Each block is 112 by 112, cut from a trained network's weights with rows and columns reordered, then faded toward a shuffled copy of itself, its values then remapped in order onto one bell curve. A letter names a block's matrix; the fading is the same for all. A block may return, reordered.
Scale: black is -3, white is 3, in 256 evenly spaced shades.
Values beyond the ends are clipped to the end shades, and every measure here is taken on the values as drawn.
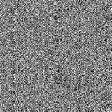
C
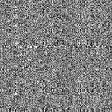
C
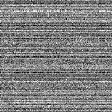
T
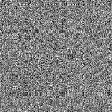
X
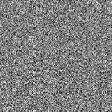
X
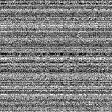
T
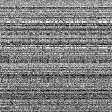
T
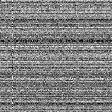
T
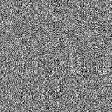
X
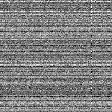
T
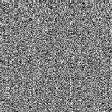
X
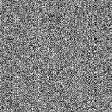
C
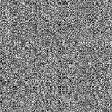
C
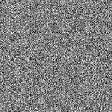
X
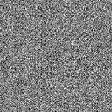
X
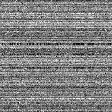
T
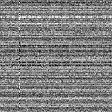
T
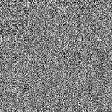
X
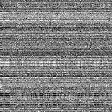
T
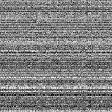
T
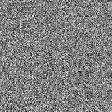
X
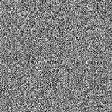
X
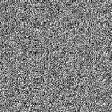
X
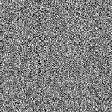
X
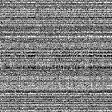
T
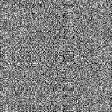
C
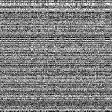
T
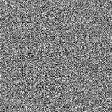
X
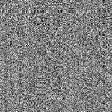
C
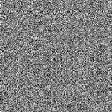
X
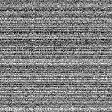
T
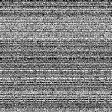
T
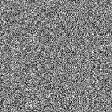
X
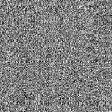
C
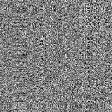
X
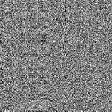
X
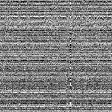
T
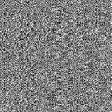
C
